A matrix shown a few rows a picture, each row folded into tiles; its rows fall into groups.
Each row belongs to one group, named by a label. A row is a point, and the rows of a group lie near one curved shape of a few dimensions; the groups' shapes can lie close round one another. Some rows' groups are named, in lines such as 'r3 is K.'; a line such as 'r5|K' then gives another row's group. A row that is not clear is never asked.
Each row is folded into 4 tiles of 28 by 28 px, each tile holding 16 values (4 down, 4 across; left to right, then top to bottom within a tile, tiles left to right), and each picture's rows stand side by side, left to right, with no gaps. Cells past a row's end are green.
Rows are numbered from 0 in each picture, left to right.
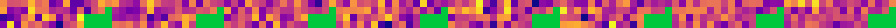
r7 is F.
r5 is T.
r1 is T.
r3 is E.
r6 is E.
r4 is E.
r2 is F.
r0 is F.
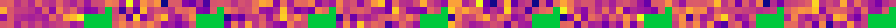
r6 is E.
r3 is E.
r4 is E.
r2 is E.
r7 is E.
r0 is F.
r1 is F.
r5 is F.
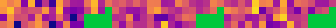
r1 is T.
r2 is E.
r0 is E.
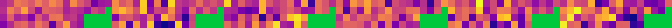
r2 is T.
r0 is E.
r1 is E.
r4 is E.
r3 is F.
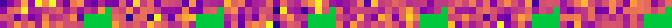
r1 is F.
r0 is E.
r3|F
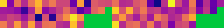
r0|T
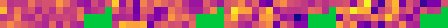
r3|E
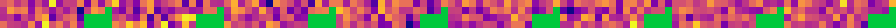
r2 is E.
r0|E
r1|T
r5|F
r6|E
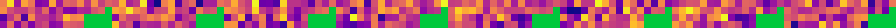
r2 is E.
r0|F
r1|E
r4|E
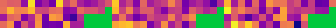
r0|E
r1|T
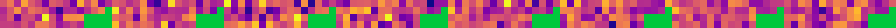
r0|F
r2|T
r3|E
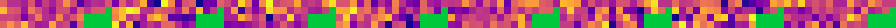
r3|E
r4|F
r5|E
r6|F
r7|F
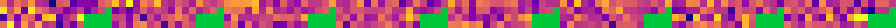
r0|F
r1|F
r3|F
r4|T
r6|F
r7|F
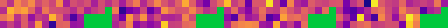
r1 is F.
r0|E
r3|F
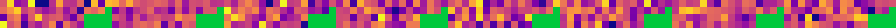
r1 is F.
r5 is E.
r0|E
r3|F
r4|F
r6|E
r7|F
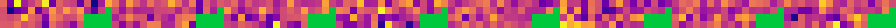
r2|T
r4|E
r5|T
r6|F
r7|T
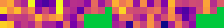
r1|E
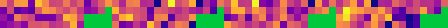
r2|E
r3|E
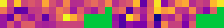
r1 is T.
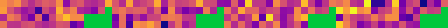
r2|F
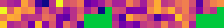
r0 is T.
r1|T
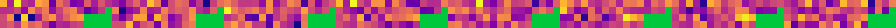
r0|F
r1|F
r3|F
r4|E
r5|F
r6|F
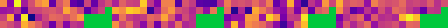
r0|F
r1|E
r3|F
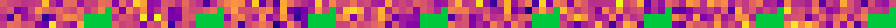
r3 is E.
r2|E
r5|T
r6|F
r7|T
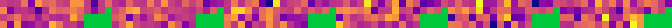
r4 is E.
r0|F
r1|E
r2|E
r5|F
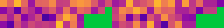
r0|F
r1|E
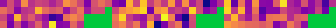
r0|T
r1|E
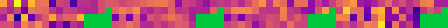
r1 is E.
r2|E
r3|E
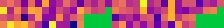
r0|T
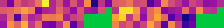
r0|E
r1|E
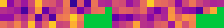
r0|T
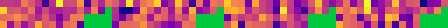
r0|T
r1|F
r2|E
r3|E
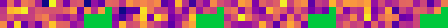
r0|E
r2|T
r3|F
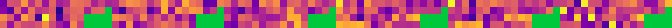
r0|F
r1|F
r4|T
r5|F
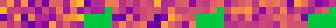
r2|E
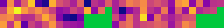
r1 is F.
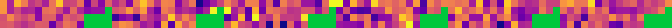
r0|T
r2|F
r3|T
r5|F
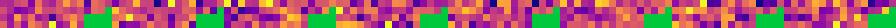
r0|T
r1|T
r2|T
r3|T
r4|E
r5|T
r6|E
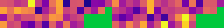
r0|E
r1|T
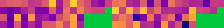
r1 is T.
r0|F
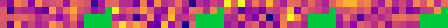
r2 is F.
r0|F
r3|F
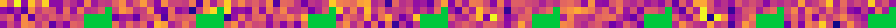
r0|F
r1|E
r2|F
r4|F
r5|E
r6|F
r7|E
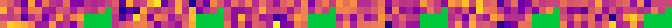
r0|T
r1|F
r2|T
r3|E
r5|T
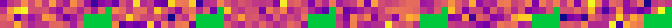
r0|E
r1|T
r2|T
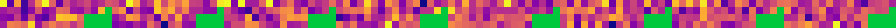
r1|T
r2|F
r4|T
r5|E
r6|F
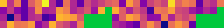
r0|T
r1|T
